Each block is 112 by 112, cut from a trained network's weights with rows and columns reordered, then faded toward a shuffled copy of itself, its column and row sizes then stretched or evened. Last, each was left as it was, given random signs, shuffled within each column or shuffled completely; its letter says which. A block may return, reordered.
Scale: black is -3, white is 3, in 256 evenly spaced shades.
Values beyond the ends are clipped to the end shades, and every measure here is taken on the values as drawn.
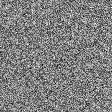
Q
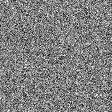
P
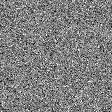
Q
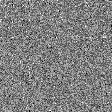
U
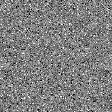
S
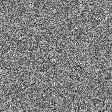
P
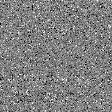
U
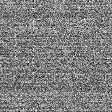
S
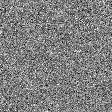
Q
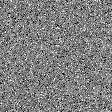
Q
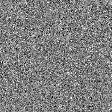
U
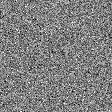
Q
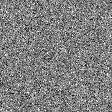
Q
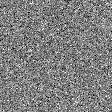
Q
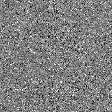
S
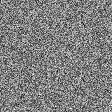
Q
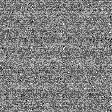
S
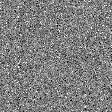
P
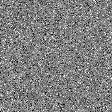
P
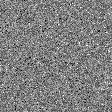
Q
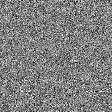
U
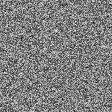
P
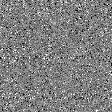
S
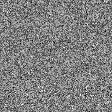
U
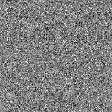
S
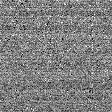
S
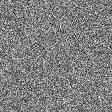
Q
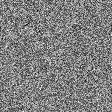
Q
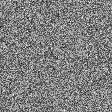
P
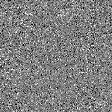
S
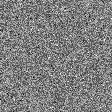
Q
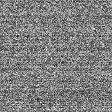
S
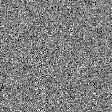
S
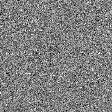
U
